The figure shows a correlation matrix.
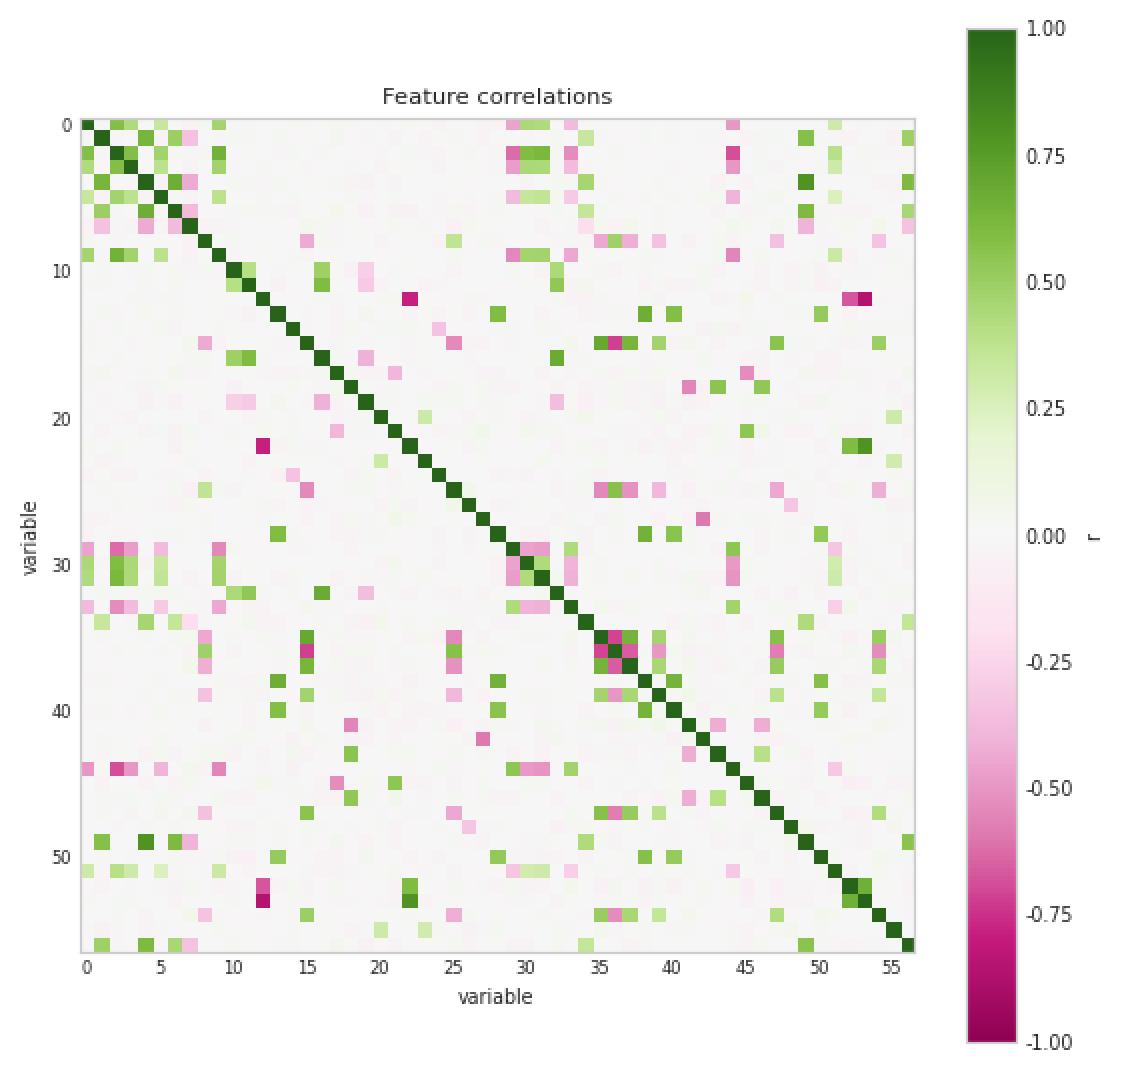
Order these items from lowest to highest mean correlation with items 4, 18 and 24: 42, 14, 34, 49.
14, 42, 34, 49
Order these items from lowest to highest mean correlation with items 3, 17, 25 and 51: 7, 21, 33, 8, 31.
33, 21, 7, 8, 31
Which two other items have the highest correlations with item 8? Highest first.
36, 25
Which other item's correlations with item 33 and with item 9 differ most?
2
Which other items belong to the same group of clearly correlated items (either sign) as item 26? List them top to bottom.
48
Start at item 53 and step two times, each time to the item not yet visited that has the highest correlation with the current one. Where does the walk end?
52
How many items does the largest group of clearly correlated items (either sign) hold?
11
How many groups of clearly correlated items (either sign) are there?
12
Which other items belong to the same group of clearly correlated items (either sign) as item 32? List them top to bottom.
10, 11, 16, 19
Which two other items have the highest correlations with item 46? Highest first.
18, 43
